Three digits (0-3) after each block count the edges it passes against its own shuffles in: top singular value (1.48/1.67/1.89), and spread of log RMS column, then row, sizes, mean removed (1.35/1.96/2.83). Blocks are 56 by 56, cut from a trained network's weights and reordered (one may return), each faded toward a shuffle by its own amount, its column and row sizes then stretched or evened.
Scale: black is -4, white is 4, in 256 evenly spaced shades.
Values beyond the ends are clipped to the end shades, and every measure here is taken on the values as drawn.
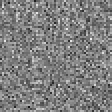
1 0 0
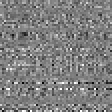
3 0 3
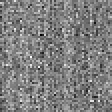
1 1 1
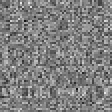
3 0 1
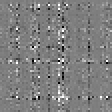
1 3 2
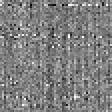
2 0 2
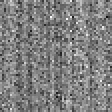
2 1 0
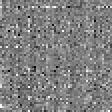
0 1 2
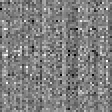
3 1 2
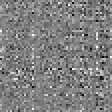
2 2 2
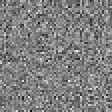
3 1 1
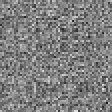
3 1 0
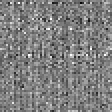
2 0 2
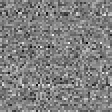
2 0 2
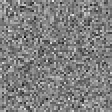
0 0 0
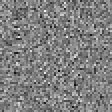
0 1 0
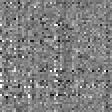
1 1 2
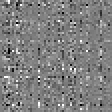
0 3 2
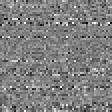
3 0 3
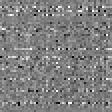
0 0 3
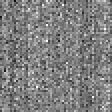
1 1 0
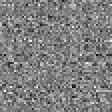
2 0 2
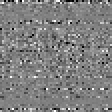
0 1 3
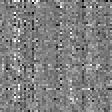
1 2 2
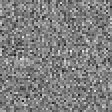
1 0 0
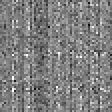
3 2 1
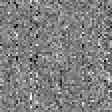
0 2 1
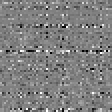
1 1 3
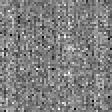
1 1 1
